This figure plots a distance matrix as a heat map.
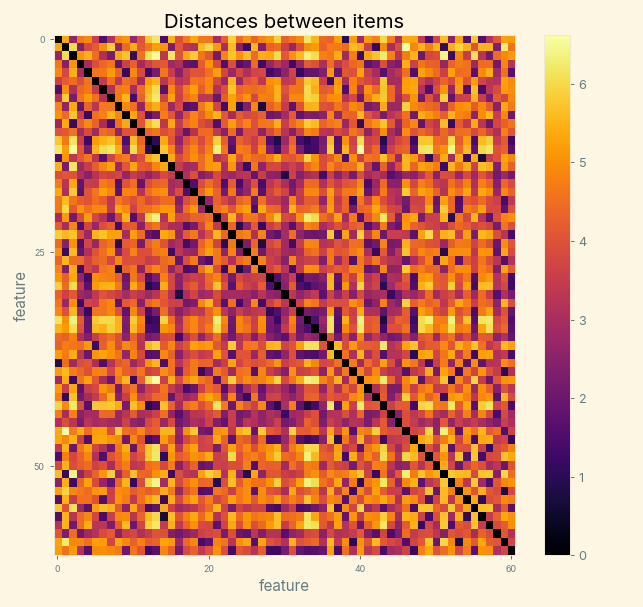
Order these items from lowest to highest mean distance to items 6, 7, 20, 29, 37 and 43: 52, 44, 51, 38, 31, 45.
45, 44, 38, 52, 31, 51
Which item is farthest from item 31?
46
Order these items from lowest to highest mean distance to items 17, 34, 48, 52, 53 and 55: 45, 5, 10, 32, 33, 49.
45, 32, 10, 33, 5, 49
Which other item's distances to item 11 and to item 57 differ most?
48
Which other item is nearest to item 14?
56
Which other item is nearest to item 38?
0
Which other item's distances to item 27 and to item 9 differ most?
8
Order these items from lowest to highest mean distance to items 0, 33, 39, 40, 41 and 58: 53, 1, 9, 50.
50, 53, 9, 1
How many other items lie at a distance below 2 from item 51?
4
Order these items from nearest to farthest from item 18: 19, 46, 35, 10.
35, 19, 10, 46
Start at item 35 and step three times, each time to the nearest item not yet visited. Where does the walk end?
44
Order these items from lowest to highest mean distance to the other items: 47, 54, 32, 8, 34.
32, 47, 8, 34, 54
